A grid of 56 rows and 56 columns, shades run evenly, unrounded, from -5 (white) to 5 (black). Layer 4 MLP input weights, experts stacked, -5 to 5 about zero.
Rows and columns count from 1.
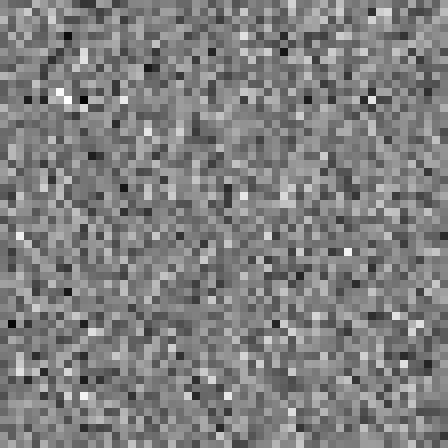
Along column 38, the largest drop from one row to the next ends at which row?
55
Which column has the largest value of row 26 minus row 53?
29
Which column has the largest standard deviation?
11
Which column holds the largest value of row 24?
16
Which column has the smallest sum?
3
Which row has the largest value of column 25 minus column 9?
50
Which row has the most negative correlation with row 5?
23
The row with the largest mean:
41
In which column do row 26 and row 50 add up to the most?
17
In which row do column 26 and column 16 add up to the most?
24
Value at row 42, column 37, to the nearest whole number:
-3
